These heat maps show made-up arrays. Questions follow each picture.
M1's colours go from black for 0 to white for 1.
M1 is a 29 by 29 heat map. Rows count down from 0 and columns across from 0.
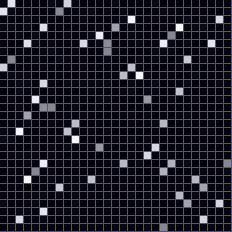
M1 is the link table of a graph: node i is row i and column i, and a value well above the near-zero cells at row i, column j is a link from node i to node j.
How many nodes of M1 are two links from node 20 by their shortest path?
6
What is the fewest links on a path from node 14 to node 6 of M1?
4
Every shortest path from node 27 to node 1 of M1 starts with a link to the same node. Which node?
node 25
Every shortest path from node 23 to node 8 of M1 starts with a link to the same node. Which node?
node 7
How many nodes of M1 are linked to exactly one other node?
9
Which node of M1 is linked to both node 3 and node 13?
node 5
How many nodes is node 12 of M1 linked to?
2
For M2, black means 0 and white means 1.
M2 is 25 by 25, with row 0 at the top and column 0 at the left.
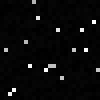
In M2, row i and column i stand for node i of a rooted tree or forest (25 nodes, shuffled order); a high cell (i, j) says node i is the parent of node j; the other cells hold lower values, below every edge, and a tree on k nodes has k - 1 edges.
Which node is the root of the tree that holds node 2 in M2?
5
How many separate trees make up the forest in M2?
8
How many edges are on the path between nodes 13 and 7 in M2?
2
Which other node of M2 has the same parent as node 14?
20
